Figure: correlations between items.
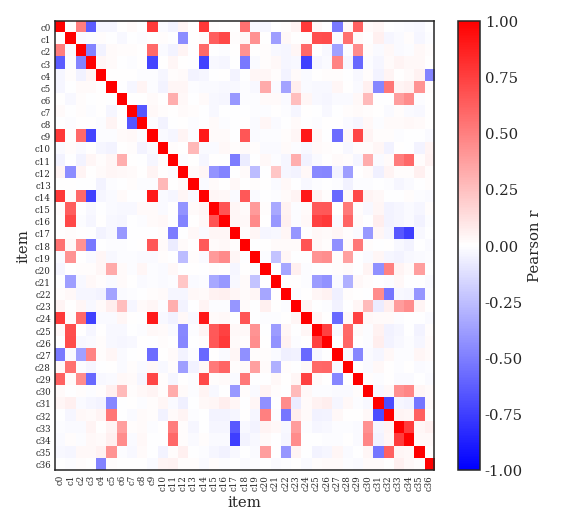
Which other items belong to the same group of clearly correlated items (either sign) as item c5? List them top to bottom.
c20, c22, c31, c32, c35
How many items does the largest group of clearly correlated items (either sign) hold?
9
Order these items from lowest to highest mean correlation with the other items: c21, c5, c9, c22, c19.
c21, c22, c5, c19, c9
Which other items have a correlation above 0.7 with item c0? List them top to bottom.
c9, c14, c24
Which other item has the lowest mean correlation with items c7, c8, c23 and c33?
c17
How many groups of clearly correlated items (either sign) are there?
7
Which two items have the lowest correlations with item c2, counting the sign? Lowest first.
c3, c27
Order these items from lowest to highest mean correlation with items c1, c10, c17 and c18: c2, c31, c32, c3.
c3, c32, c31, c2
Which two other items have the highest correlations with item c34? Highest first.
c33, c11
